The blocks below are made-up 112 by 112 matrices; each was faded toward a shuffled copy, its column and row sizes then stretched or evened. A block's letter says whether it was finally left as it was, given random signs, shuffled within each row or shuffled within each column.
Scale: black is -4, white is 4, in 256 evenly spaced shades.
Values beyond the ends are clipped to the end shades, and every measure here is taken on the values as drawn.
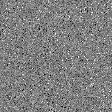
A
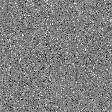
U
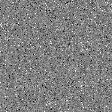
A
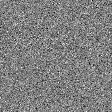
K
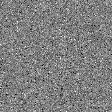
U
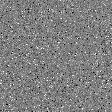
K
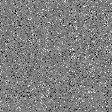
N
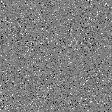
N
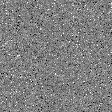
U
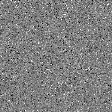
N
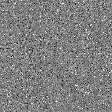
A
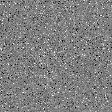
A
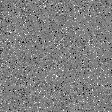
A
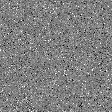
K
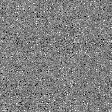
N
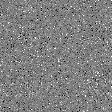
A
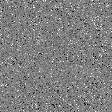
N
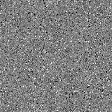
N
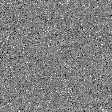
A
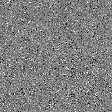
N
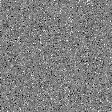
U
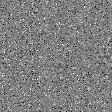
U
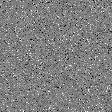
K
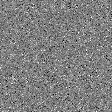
K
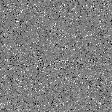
A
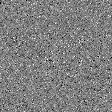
K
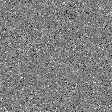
K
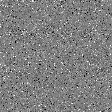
K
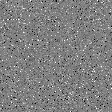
K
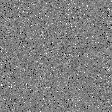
A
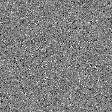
A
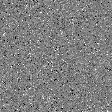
U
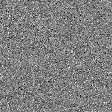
U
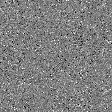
U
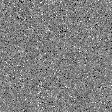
A
